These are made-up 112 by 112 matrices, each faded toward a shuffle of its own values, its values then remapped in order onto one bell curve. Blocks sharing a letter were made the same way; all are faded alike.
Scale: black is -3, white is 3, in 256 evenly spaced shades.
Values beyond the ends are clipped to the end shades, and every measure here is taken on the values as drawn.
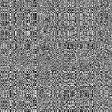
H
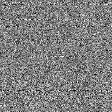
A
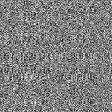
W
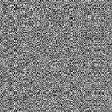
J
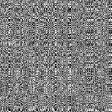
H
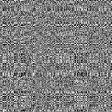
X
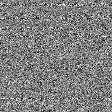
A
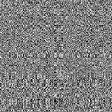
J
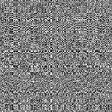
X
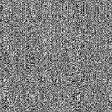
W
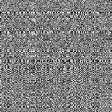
X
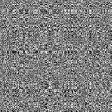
J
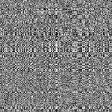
X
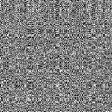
J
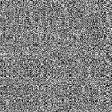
W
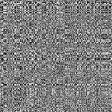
X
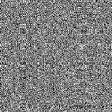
W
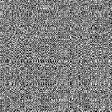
J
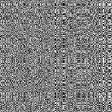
H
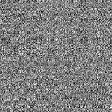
W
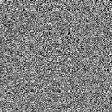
W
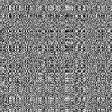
X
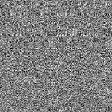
W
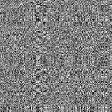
J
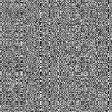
H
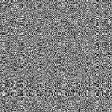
J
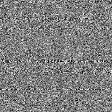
A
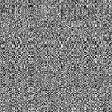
J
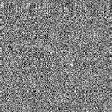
W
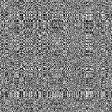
X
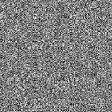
W
